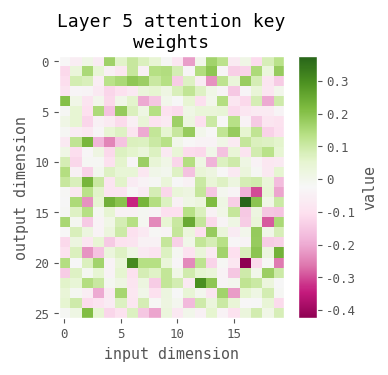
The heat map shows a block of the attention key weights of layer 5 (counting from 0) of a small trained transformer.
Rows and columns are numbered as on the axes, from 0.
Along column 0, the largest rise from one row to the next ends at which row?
4
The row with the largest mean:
14
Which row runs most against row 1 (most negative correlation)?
10
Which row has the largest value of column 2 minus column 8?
25
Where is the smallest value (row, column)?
20, 16
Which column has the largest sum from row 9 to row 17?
5
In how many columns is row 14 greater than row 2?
14
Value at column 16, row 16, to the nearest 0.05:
-0.15
